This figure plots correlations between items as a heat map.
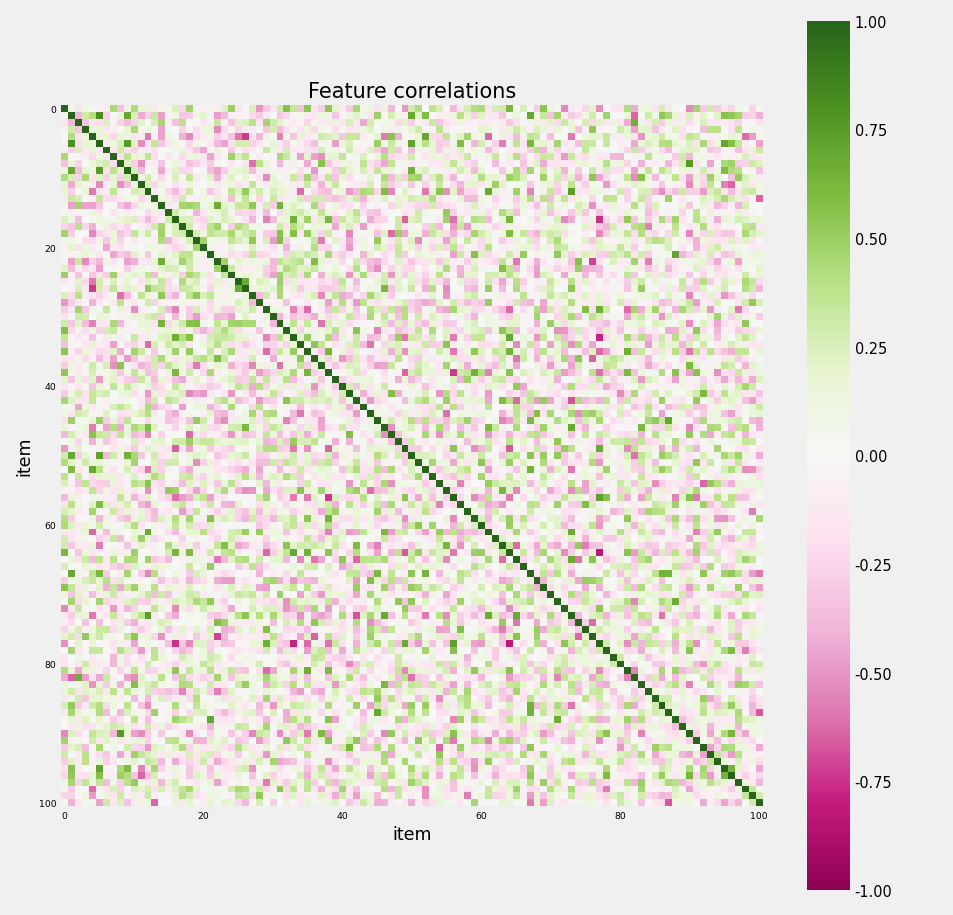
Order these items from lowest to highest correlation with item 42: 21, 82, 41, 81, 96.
82, 21, 41, 96, 81
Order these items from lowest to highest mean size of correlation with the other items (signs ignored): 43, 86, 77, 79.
79, 43, 86, 77
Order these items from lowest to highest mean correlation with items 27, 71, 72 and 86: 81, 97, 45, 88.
97, 81, 88, 45
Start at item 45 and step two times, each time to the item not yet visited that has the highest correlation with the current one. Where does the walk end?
67
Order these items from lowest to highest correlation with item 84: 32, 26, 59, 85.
59, 32, 26, 85
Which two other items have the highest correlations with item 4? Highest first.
52, 47
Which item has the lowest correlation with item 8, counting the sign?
27
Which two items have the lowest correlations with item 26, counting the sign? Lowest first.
4, 55
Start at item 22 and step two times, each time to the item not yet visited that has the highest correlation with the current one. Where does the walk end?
31
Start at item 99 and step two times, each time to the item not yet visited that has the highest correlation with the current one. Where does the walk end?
61
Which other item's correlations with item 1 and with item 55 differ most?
5
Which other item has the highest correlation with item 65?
73
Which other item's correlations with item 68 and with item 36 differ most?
76
